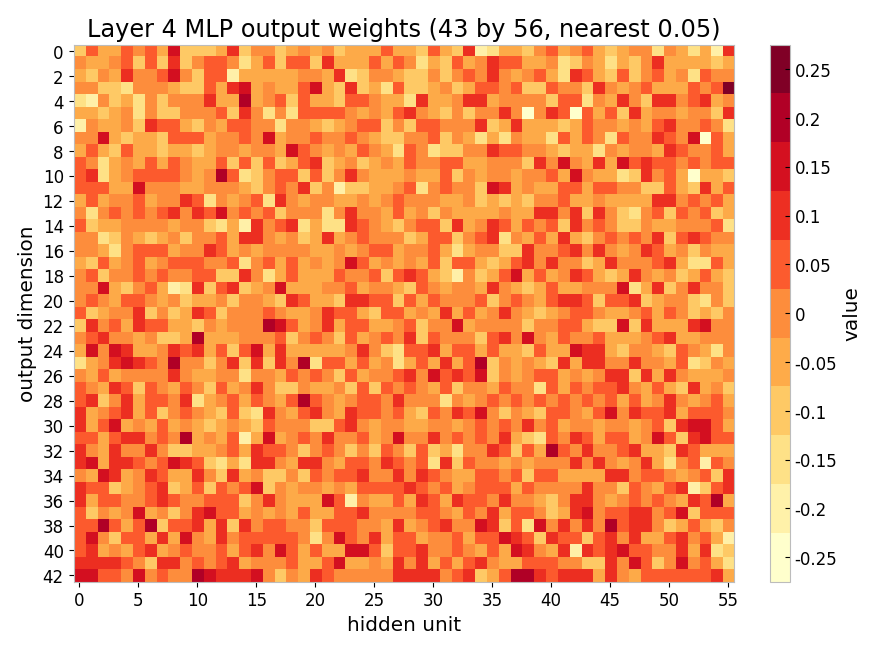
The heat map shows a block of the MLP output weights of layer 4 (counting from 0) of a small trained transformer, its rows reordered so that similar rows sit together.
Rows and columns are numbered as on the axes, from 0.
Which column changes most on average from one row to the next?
52
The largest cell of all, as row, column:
3, 55
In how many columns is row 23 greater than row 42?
10
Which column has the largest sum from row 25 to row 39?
34
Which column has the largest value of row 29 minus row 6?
0
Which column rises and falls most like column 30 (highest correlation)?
32
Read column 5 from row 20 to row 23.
0.05 0.1 0.1 -0.05
